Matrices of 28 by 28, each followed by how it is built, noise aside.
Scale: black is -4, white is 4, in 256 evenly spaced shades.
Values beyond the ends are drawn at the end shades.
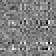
low rank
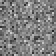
repeating rows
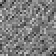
Hankel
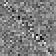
banded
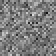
Hankel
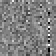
uneven columns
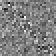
banded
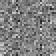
low rank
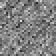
Hankel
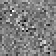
banded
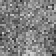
smooth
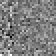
uneven columns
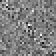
banded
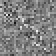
banded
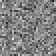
repeating rows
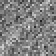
Hankel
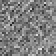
Hankel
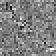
banded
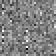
uneven columns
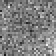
smooth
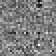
low rank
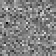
noise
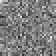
low rank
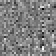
uneven columns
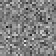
low rank
